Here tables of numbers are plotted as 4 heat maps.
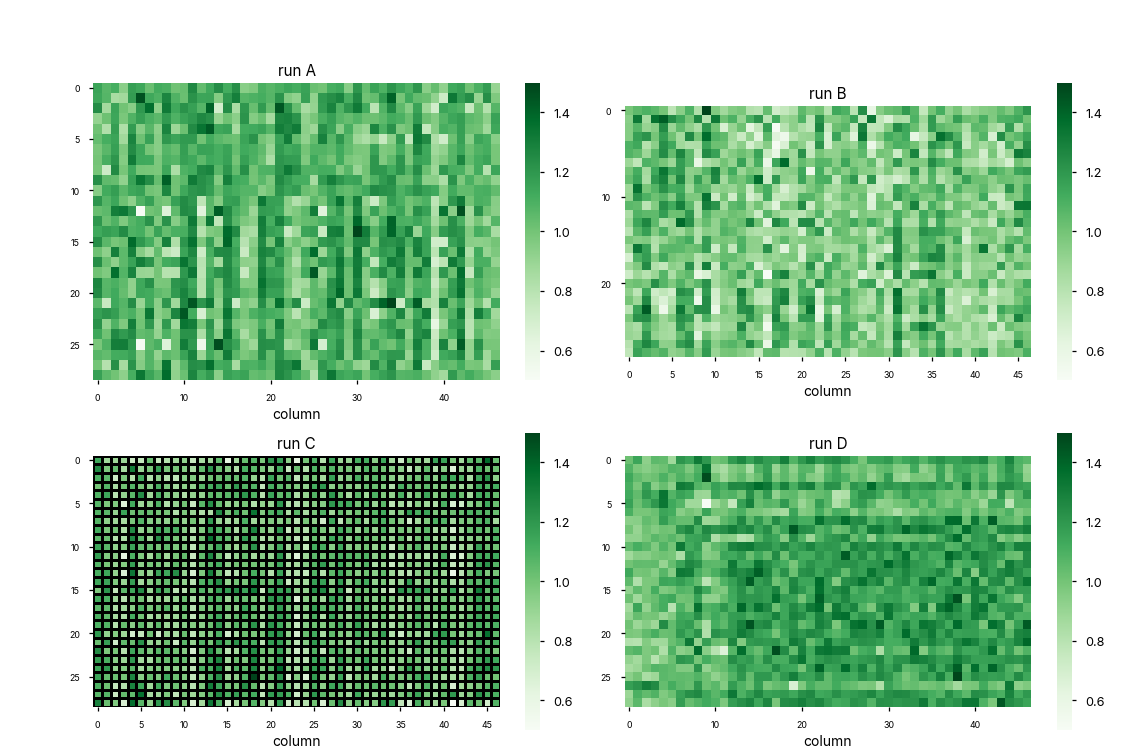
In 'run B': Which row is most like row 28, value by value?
12
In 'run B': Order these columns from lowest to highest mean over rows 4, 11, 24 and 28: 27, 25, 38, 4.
25, 27, 38, 4
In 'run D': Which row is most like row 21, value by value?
23
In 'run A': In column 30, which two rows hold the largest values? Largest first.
14, 13
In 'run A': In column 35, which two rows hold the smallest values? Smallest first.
21, 27
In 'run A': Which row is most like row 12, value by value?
25
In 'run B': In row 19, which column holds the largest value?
35
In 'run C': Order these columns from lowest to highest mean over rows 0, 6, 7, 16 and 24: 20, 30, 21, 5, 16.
5, 16, 30, 20, 21
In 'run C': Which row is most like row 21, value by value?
27
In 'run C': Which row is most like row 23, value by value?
14
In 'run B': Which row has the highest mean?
1
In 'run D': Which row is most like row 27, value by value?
12
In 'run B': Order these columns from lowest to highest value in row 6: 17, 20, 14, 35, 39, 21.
39, 14, 21, 20, 17, 35
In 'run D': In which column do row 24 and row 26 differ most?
38
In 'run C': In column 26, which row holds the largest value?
15
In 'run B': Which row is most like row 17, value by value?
14
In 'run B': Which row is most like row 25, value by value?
19
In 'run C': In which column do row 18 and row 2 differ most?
4
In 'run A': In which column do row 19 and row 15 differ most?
4
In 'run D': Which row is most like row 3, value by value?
13
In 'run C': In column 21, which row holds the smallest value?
7
